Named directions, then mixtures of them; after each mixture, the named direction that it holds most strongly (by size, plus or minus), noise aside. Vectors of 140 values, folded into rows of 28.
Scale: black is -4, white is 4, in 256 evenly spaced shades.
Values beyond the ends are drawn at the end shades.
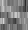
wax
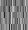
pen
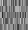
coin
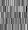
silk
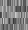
coin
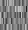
silk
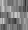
wax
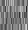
silk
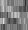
wax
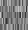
coin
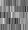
wax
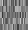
coin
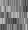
wax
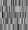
coin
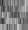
wax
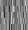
pen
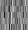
pen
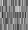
coin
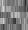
wax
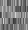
coin
